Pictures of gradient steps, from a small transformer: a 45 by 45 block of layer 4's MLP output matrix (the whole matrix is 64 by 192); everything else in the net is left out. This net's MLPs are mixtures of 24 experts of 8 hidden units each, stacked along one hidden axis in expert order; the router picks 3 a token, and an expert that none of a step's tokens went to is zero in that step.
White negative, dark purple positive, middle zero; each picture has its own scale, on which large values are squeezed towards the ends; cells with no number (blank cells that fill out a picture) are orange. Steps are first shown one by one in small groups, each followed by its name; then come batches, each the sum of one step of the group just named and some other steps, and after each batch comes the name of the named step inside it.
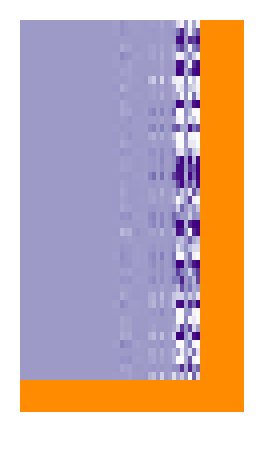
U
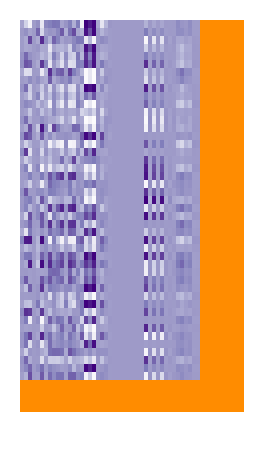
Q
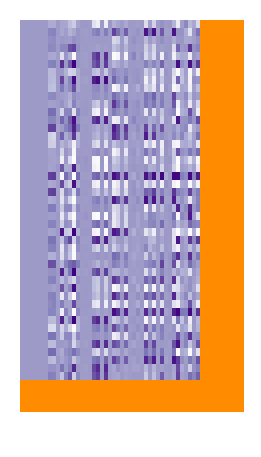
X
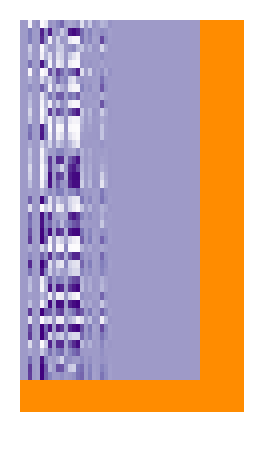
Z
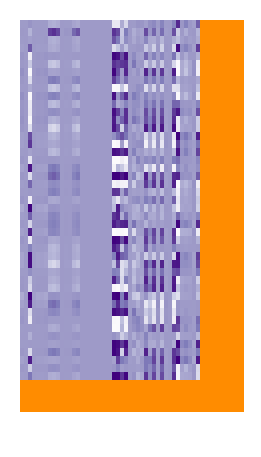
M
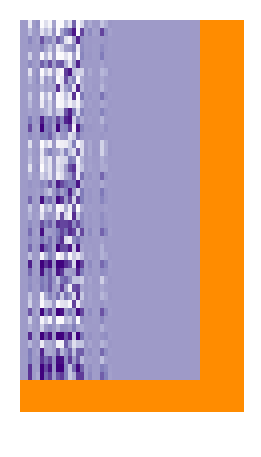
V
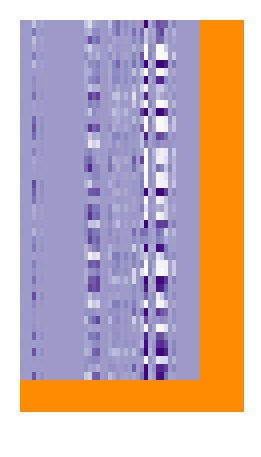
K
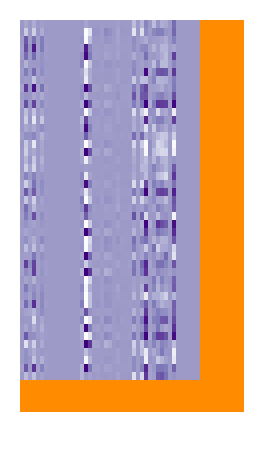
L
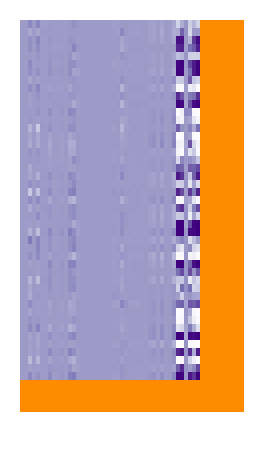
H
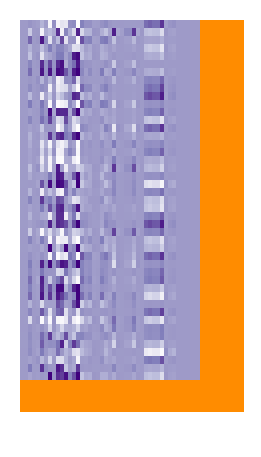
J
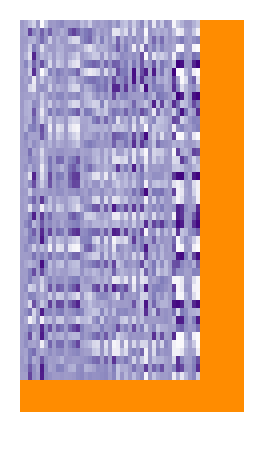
Z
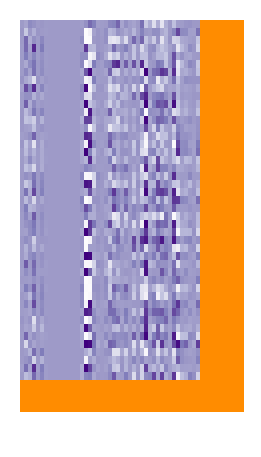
L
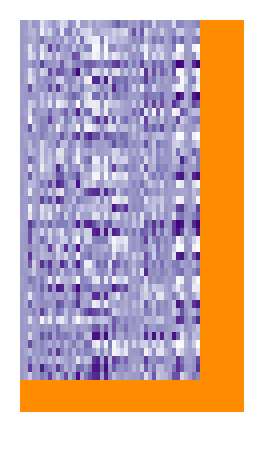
J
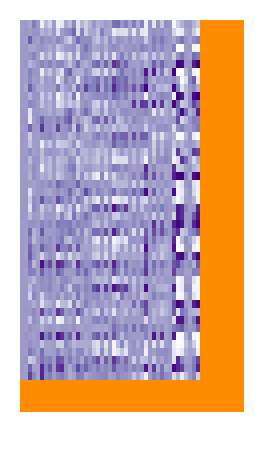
V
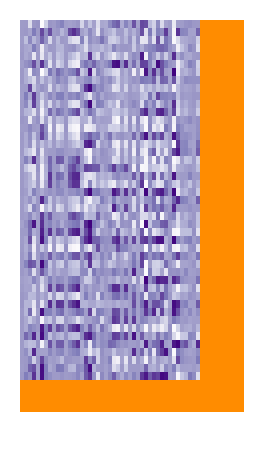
Z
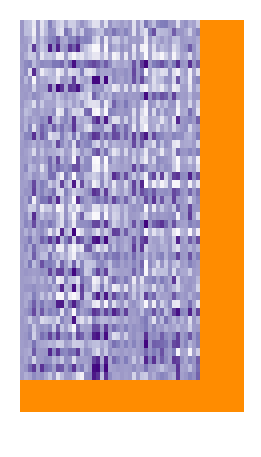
X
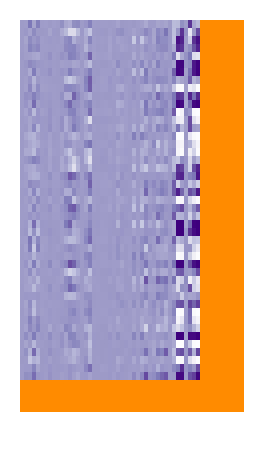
H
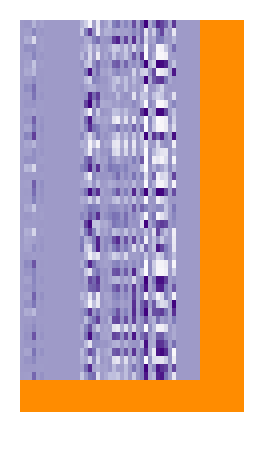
K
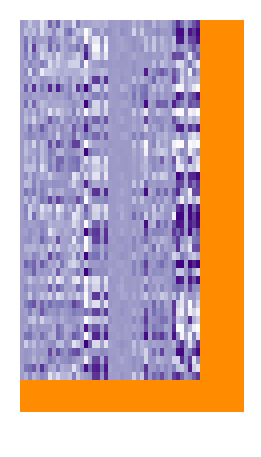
L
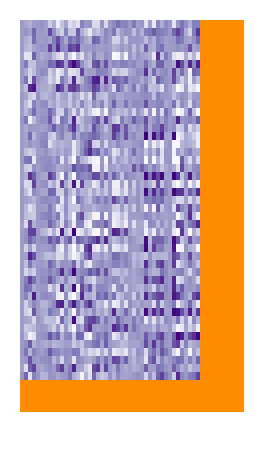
X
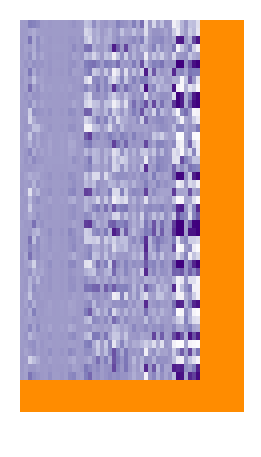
H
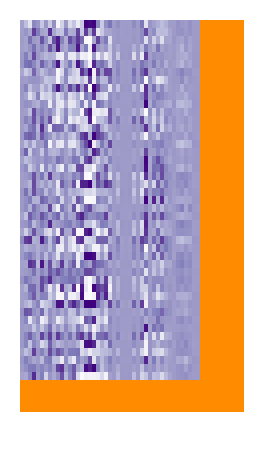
Q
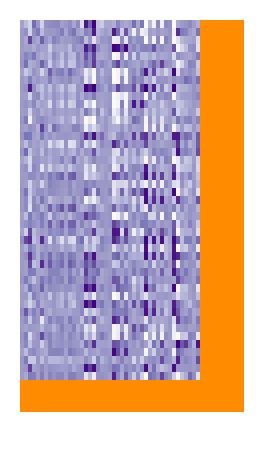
Q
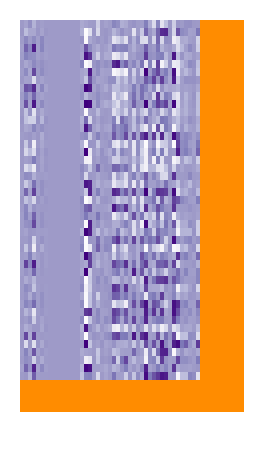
L
